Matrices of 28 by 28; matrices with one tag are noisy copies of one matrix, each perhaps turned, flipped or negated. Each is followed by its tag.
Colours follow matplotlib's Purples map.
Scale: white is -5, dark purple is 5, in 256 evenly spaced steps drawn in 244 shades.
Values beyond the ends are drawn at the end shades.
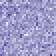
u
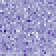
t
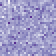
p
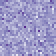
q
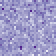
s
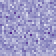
t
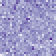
u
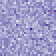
q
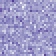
t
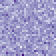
s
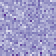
q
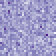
s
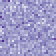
q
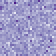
q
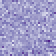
p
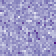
t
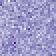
p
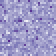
u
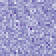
q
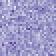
p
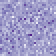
t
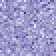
u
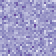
u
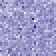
u
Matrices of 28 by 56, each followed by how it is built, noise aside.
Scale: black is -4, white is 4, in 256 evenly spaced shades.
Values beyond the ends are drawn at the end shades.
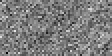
Hankel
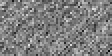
Hankel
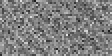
Toeplitz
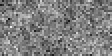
smooth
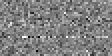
uneven rows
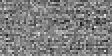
blocks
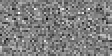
uneven rows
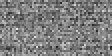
blocks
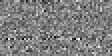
uneven rows
